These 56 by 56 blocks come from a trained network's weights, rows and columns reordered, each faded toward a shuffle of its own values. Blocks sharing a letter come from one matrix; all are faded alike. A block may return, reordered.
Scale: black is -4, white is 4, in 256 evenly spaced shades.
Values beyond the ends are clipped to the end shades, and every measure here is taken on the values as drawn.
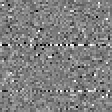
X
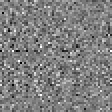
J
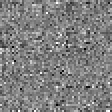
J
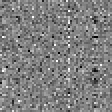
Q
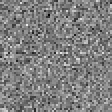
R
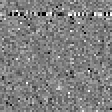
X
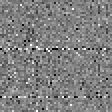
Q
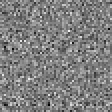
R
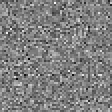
R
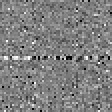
Q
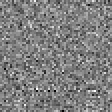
R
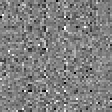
Q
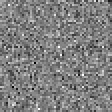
J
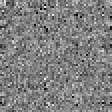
Q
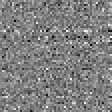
J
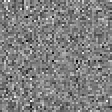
X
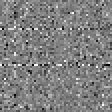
Q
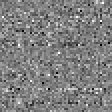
J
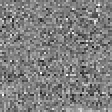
J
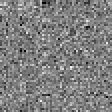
X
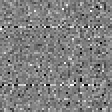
Q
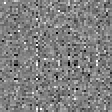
Q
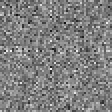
R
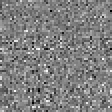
J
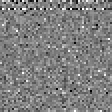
X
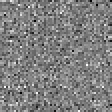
J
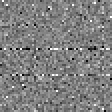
X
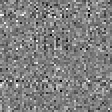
J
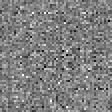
J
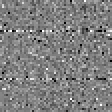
Q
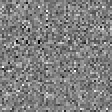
X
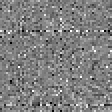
Q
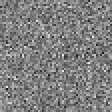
R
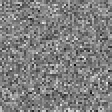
R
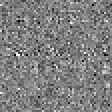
J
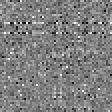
Q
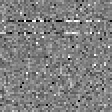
X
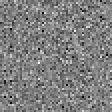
Q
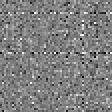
Q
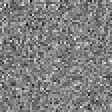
R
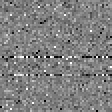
X
